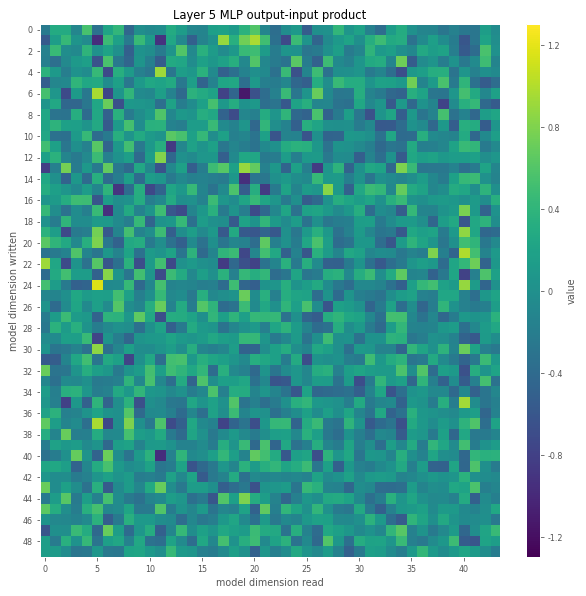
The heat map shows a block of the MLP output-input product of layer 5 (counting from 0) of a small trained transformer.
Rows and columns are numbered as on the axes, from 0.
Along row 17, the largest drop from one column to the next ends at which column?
6
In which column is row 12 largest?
11
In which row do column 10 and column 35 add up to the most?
5
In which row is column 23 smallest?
1
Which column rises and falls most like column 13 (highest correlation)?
42
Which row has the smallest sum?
22
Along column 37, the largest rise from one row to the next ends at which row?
24
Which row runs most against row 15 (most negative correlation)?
26
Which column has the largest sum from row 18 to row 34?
21
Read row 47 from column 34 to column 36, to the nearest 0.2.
0.6 -0.2 0
